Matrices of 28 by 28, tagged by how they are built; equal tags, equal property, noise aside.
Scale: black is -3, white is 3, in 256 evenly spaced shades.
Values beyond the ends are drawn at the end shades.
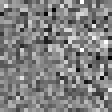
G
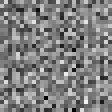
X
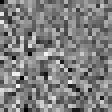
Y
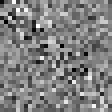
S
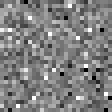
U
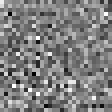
Y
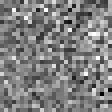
G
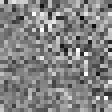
G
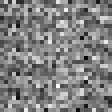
X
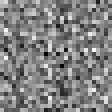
X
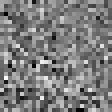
Y
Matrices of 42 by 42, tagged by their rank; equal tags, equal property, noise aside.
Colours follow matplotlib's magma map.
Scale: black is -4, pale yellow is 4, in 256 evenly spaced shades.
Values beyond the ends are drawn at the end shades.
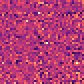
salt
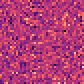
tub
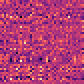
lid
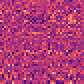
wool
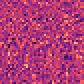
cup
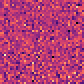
tub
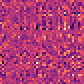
lid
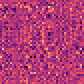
tub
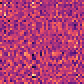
wool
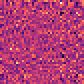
lid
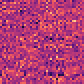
salt
